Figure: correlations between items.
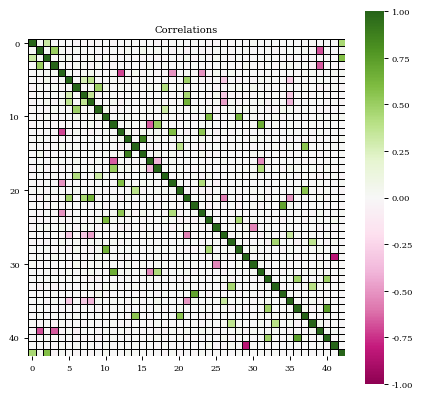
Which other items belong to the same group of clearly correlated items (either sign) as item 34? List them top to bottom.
22
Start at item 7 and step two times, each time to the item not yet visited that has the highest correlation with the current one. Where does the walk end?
8
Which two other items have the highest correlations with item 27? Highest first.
33, 38
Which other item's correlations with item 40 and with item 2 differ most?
36
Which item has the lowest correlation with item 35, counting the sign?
21
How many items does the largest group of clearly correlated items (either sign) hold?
6
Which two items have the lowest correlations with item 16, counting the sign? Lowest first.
11, 31
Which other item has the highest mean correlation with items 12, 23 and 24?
19
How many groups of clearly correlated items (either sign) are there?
14
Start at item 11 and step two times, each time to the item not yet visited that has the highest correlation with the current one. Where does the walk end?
17
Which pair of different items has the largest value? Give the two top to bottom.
13, 15
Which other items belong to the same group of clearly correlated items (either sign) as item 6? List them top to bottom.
9, 18
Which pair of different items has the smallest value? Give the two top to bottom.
29, 41
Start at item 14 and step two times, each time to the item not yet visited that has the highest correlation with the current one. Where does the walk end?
20
